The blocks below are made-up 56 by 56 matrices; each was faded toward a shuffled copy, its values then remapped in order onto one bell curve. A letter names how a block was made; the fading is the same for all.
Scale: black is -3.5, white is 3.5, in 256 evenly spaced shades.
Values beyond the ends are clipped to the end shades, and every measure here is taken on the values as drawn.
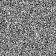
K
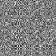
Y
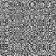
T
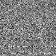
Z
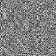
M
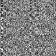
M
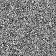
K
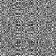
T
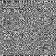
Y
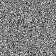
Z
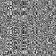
T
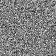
K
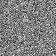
K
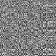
Y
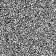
K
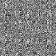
M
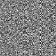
M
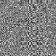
T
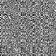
T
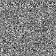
Z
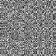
T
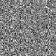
M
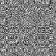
T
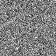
K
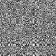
Y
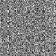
M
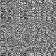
Y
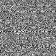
Z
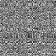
Y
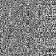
M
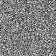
K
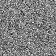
K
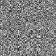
M
